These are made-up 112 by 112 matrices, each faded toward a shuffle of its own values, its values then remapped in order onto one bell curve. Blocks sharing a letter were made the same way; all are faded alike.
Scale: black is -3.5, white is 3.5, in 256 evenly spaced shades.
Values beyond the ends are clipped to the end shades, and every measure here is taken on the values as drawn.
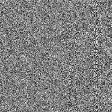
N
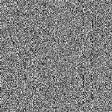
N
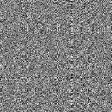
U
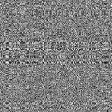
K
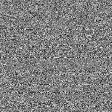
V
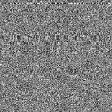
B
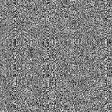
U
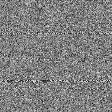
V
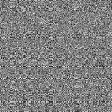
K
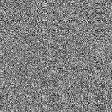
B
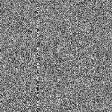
N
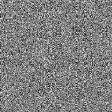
N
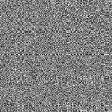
K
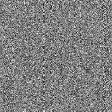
N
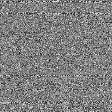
V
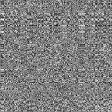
K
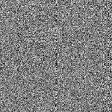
N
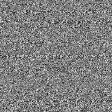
V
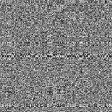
K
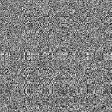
U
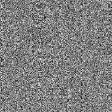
N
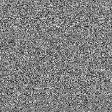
V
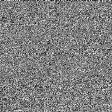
V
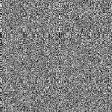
U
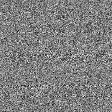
V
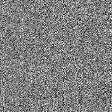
N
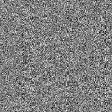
N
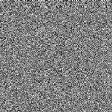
B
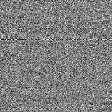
B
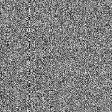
N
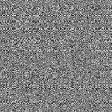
K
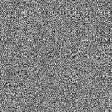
B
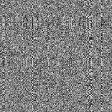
U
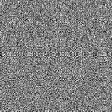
B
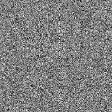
N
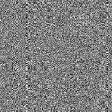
U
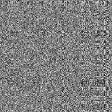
U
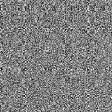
U
